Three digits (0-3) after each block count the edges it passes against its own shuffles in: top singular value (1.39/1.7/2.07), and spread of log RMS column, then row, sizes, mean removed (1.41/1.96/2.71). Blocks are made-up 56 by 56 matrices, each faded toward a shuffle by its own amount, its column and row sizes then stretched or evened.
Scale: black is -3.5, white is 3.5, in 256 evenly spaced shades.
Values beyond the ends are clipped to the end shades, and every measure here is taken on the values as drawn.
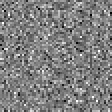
2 0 0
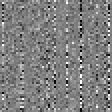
3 3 0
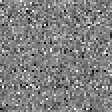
1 0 2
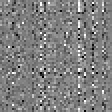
3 3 1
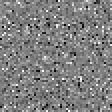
0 0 1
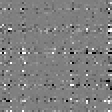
2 2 3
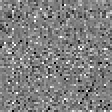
2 0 1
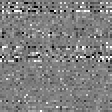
3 0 3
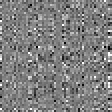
3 3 1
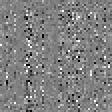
1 3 0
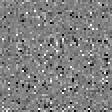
1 1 1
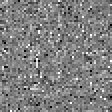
0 1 0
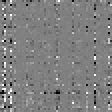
2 3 2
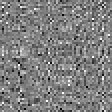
3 2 0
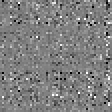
0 2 2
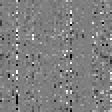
2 3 1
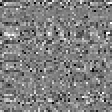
3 0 2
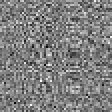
3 1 1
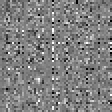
0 3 2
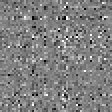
2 2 2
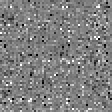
0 2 1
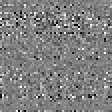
1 1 3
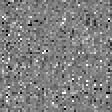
0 2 0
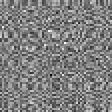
3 0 1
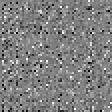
2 2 1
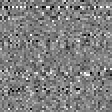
3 0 2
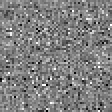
2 0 1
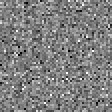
1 0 0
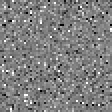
0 1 0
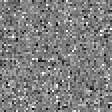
1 0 0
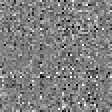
1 2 2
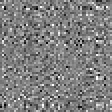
3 1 2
